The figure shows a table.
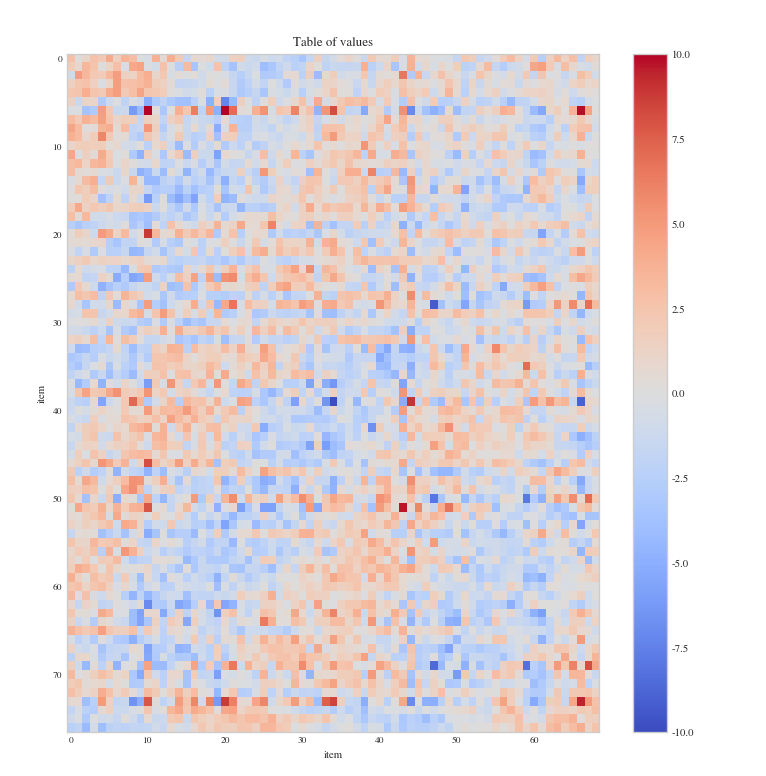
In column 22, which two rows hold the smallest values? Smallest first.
51, 17
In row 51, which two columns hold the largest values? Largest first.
43, 10
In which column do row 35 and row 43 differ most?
44
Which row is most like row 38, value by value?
2
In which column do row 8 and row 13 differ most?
10
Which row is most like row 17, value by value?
58
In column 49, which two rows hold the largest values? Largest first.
51, 42
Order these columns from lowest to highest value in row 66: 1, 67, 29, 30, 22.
1, 67, 30, 22, 29
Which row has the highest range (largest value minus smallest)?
39
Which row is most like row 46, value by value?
20
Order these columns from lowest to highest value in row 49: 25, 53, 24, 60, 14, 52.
25, 24, 14, 53, 60, 52
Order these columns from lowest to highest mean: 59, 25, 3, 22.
59, 22, 25, 3
